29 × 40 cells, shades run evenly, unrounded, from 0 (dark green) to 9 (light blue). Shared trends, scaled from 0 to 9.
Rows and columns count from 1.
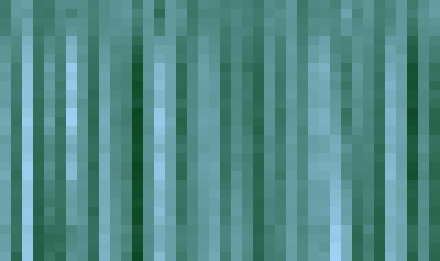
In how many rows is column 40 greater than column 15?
4
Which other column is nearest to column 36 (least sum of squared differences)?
10
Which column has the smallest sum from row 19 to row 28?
13
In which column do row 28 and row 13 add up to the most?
3
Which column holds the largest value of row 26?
31
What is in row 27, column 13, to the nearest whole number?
1
